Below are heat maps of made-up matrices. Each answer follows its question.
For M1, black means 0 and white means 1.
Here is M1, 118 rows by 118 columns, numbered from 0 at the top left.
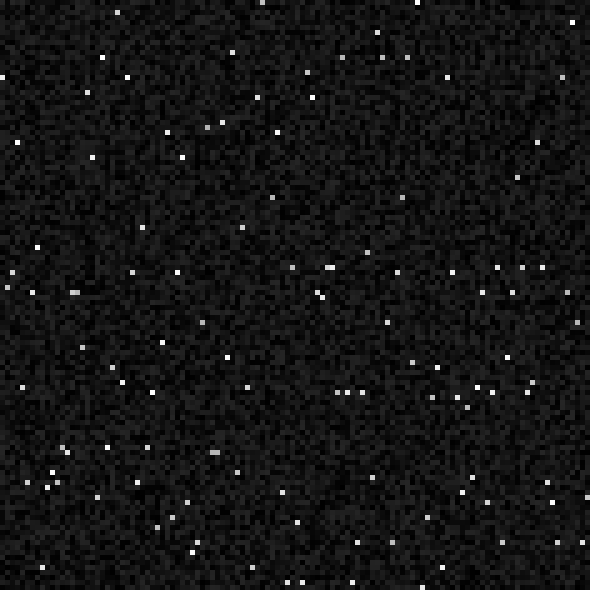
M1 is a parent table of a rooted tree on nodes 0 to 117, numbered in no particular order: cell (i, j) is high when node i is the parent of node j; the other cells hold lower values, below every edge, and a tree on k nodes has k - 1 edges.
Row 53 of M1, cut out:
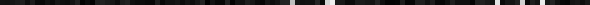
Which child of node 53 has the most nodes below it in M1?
108
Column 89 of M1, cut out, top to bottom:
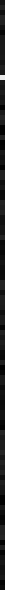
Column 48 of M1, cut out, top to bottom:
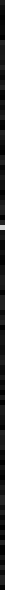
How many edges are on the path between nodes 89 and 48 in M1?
7
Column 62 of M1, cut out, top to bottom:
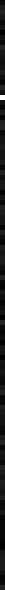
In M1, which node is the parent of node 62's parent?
99
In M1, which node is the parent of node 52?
0
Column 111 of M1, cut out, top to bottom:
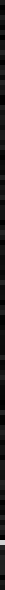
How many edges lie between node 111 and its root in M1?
2
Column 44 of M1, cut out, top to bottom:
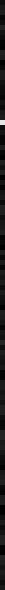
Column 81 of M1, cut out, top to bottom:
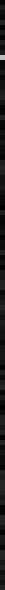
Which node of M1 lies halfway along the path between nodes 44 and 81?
76
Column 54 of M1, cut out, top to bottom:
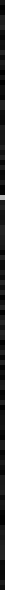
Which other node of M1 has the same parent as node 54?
80
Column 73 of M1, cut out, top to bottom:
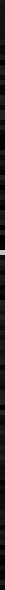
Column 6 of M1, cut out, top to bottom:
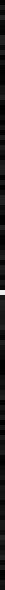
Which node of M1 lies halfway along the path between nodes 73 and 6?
113
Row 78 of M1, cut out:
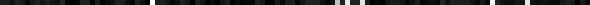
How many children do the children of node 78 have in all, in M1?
5
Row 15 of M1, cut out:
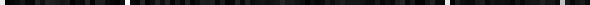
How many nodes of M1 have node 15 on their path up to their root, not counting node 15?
10
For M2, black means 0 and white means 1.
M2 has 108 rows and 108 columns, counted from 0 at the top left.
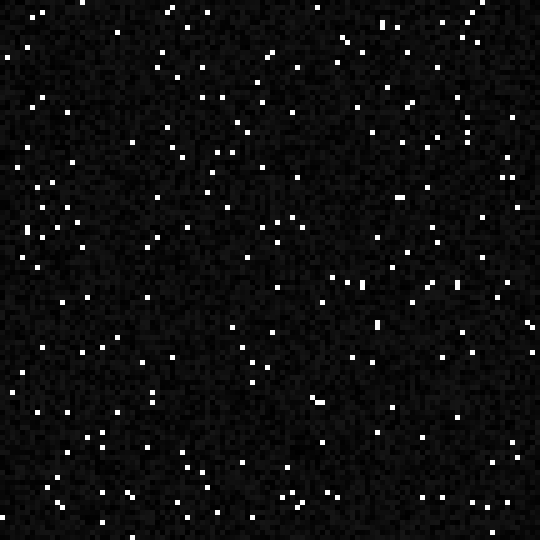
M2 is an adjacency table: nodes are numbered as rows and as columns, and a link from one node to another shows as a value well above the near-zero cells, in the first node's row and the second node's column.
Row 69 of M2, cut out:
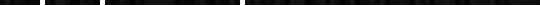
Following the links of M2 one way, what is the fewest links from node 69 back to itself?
2
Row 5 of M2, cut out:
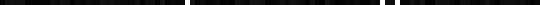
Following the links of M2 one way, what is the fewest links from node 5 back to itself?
7
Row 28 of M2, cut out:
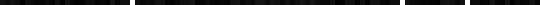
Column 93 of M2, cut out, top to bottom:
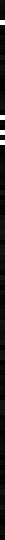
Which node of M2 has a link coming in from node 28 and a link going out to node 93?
node 26
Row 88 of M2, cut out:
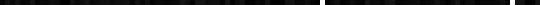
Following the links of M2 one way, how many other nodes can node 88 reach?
7
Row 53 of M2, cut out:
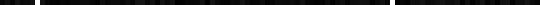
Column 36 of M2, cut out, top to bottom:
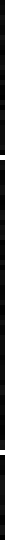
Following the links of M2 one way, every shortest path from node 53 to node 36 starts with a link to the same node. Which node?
node 78
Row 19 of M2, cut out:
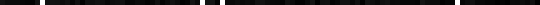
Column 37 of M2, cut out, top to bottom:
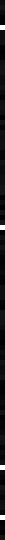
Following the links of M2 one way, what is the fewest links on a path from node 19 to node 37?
3
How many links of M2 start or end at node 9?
2
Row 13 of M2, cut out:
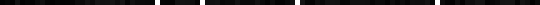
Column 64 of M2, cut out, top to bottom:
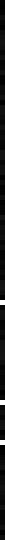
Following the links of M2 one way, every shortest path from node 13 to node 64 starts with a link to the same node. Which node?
node 59
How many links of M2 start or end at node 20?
7
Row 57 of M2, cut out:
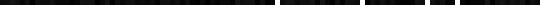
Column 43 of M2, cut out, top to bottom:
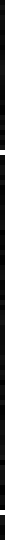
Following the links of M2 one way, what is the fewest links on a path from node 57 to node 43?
5
